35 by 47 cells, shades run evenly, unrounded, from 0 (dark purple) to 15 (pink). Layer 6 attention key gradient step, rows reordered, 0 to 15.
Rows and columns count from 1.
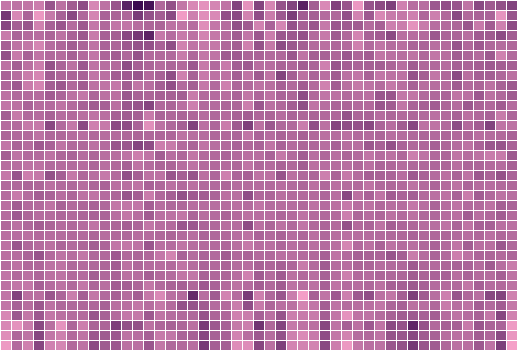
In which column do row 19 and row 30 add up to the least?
18
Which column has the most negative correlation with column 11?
6
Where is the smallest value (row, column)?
1, 13
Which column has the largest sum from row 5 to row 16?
4
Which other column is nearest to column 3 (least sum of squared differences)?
43
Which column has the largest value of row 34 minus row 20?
32
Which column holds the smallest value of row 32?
46
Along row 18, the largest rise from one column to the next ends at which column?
3
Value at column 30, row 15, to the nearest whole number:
10
